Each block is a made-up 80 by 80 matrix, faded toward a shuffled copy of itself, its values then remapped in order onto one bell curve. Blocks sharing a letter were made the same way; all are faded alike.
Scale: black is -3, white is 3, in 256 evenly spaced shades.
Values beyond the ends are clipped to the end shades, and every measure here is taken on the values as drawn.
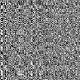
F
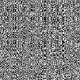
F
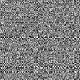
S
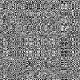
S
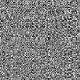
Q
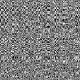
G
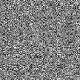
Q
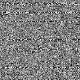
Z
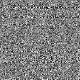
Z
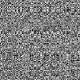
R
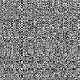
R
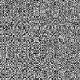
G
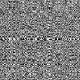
R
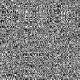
Q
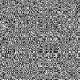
R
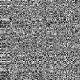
Q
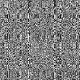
F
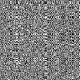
S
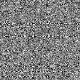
Z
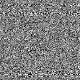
Z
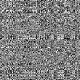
R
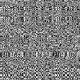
S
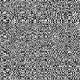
S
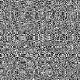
R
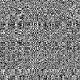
G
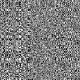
F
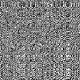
G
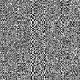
F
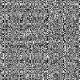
F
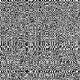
S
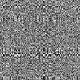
S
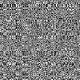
G
